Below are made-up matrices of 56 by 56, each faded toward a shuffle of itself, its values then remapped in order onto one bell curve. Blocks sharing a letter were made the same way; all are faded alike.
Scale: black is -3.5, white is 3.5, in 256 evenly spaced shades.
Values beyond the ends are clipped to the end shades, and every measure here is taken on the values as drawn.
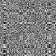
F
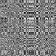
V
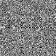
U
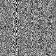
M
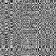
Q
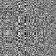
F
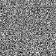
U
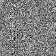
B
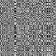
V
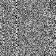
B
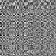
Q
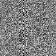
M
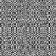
V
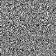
U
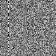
M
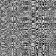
F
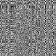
F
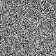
B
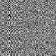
F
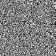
U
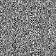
B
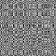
V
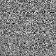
U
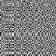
Q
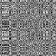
Q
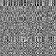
Q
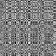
V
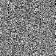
B
